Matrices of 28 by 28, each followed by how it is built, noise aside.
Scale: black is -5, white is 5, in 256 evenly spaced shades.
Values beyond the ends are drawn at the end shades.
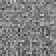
blocks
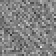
Toeplitz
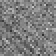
Toeplitz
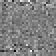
uneven rows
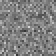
repeating columns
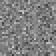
noise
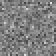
noise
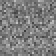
repeating columns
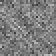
Toeplitz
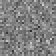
noise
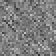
Toeplitz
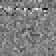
uneven rows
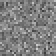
noise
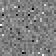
sparse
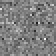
uneven rows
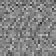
repeating columns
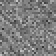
Toeplitz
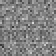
repeating columns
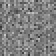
blocks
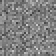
repeating rows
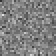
noise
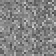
repeating rows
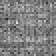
blocks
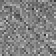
Toeplitz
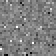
sparse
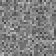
noise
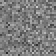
repeating rows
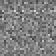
repeating columns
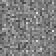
repeating rows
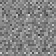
repeating columns
